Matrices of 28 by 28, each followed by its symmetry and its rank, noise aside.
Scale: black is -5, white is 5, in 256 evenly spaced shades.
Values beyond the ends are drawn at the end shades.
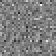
no symmetry, rank six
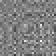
symmetric, rank four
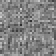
no symmetry, rank six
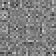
antisymmetric, rank six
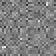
symmetric, rank four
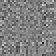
no symmetry, rank six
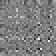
symmetric, rank six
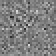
antisymmetric, rank six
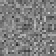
no symmetry, rank six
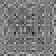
symmetric, rank three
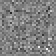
no symmetry, rank six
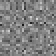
no symmetry, rank four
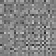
symmetric, rank three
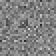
symmetric, rank four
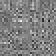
no symmetry, rank four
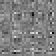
no symmetry, rank three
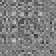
symmetric, rank six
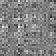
no symmetry, rank three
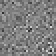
symmetric, rank six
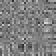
antisymmetric, rank four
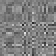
no symmetry, rank three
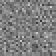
antisymmetric, rank six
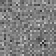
symmetric, rank six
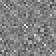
symmetric, rank six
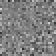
antisymmetric, rank six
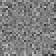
no symmetry, rank six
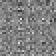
no symmetry, rank six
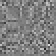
antisymmetric, rank four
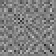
symmetric, rank three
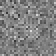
symmetric, rank six
